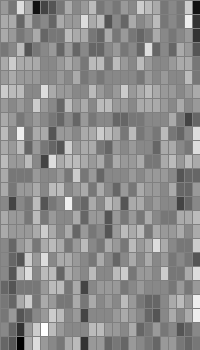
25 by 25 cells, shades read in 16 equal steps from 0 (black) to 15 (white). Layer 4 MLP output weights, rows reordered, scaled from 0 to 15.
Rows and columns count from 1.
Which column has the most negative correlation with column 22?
19
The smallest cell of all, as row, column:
25, 3
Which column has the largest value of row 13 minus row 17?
10
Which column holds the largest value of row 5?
2
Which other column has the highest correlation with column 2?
1
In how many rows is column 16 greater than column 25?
10
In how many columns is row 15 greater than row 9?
13
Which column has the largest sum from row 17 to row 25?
6
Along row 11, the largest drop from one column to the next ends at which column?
4
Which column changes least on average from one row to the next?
21
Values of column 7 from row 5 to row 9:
8 8 10 8 7
